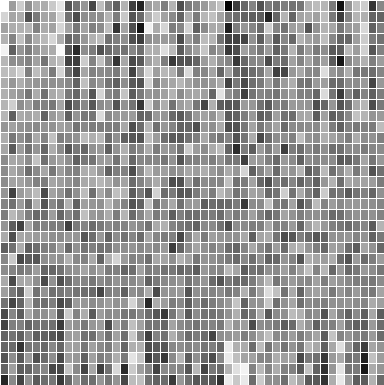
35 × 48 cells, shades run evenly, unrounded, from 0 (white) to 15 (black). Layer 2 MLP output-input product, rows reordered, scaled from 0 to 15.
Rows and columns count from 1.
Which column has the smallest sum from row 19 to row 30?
34
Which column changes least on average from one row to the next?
10
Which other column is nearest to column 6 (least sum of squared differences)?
27
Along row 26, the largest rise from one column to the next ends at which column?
2
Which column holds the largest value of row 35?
1
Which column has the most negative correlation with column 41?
17
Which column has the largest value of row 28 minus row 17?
19
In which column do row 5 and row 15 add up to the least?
8
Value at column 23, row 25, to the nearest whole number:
9
